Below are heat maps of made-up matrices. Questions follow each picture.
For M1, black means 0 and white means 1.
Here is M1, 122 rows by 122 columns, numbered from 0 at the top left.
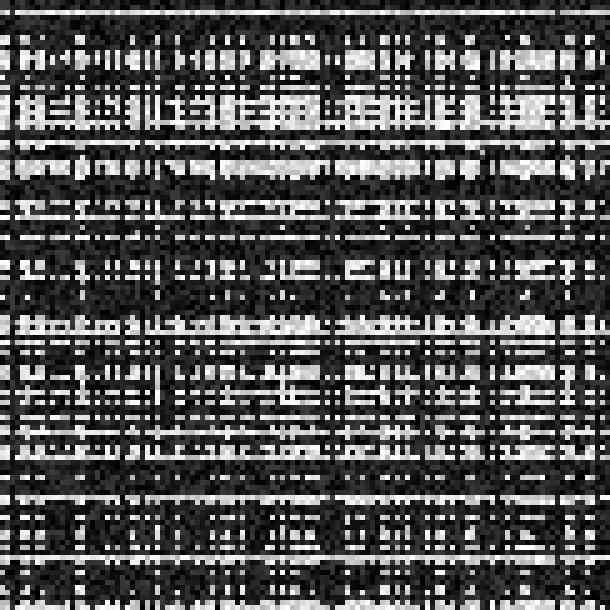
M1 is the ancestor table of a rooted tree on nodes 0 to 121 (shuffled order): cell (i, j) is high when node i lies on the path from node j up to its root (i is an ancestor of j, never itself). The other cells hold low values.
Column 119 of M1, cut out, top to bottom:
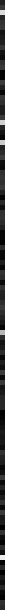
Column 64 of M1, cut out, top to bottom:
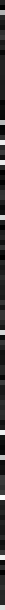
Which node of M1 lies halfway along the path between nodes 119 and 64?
86
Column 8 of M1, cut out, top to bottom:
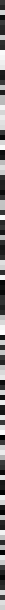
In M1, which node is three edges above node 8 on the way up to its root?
7
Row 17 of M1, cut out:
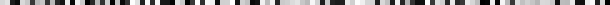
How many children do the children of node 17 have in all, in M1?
2
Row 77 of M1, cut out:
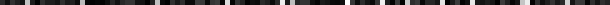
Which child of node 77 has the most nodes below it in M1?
58
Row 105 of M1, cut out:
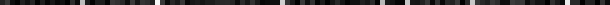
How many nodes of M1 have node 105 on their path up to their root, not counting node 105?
7
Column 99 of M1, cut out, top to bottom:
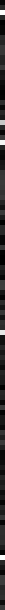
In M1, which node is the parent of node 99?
66
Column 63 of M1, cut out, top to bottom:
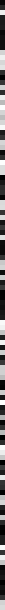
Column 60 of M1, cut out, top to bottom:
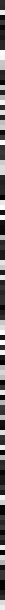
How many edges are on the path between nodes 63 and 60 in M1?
8
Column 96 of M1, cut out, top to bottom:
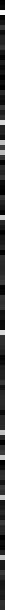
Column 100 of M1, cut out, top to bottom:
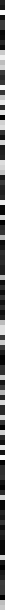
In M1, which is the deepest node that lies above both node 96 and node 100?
43
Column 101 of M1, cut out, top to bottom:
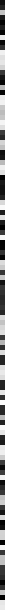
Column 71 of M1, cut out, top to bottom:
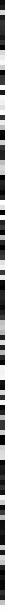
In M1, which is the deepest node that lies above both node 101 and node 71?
21
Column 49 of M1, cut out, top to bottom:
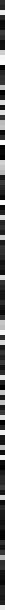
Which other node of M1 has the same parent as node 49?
19
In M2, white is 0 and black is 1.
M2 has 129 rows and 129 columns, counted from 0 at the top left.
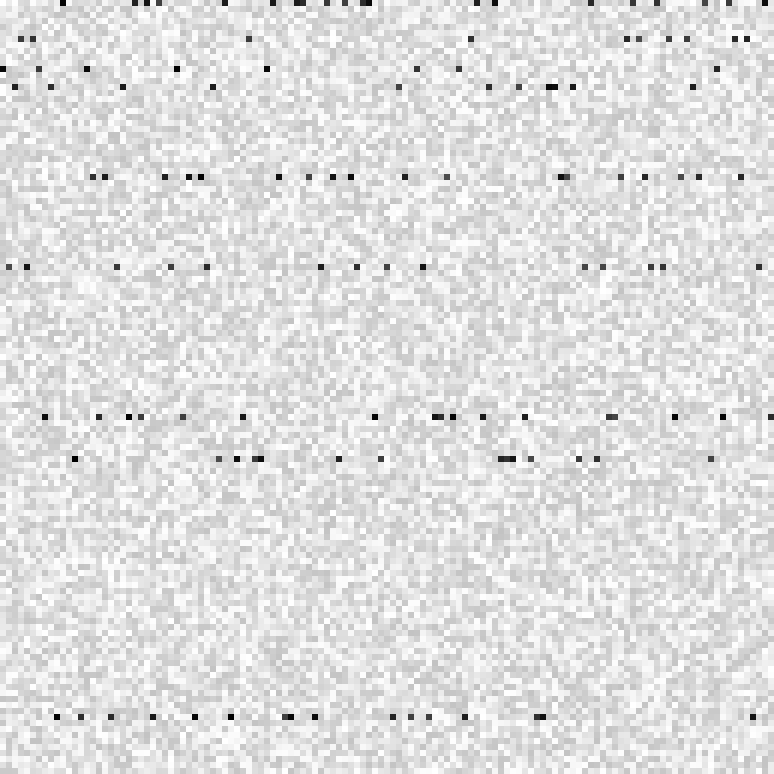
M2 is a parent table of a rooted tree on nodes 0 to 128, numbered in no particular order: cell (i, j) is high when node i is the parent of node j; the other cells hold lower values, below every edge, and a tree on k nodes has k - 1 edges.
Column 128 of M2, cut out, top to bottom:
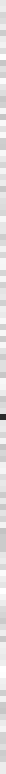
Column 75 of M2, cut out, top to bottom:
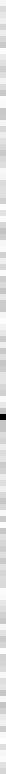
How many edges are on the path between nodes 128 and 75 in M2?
2
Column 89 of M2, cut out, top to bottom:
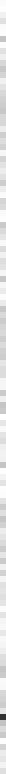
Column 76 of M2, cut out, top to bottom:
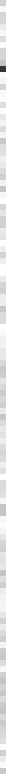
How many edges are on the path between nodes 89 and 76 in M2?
3
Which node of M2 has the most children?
0
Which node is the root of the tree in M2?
11
